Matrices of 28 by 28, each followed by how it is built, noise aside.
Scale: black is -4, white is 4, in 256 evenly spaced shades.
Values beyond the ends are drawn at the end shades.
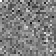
upper triangular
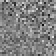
upper triangular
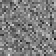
Toeplitz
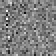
uneven columns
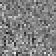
lower triangular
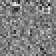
low rank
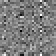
low rank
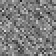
Toeplitz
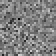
lower triangular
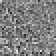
lower triangular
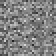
repeating rows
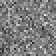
Toeplitz
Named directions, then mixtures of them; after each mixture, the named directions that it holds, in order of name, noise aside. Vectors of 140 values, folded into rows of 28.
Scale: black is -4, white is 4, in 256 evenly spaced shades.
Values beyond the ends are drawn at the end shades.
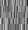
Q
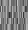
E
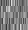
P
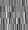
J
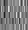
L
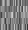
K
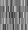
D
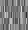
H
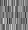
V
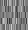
V.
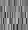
H, J, P.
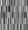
E, P.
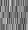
E, V.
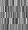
H, J.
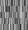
H, K, P.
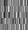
L.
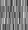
D, K.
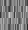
E, K, Q.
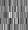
D, E, H.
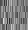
P, V.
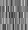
D.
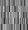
D, P.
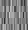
D.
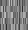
H, K, P.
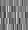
J, L.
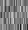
D, K, P.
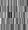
E, Q.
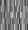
K, L.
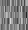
D, H, K.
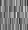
K, L.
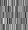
V.
